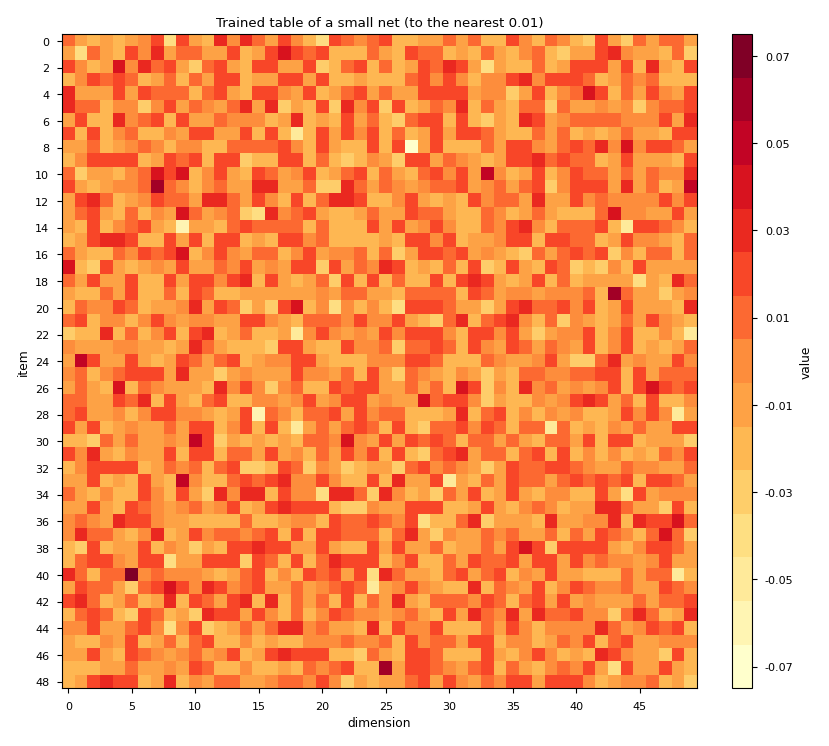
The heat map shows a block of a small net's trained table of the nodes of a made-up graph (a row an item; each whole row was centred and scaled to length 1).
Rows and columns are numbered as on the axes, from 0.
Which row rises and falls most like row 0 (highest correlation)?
34
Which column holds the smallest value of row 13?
15
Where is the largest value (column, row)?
5, 40
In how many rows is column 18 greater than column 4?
23
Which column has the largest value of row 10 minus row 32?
33
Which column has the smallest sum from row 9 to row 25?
21
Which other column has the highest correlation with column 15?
6
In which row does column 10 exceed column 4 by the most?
30
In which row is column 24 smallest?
41
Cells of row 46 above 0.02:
2
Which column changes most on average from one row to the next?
16
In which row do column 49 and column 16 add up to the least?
22
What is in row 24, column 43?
0.03
